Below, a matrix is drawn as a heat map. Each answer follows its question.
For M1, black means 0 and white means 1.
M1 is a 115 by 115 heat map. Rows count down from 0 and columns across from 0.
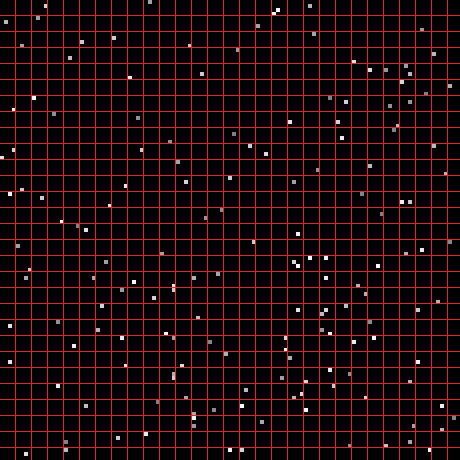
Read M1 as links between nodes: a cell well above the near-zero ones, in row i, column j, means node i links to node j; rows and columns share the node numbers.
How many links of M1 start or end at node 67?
1
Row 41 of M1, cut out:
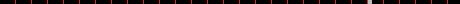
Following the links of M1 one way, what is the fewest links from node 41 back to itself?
8
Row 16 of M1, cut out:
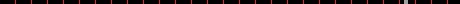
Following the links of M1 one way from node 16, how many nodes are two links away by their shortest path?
3
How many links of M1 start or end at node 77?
5
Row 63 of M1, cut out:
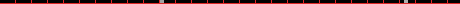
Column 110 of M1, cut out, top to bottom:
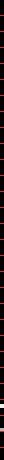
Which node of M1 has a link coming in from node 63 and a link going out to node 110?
node 101
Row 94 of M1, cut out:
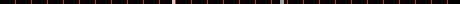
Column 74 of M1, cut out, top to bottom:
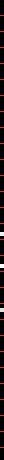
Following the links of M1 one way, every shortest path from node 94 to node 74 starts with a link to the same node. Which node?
node 70
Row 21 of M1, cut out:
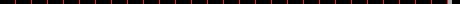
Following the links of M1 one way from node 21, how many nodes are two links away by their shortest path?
4
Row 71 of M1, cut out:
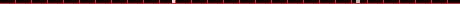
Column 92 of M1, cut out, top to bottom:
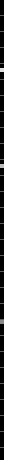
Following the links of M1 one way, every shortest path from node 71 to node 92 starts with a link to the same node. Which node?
node 43
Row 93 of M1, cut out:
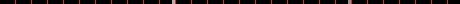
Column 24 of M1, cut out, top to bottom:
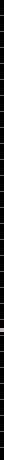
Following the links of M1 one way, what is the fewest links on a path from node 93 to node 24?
6
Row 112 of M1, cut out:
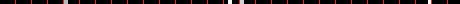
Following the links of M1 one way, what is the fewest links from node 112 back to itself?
2
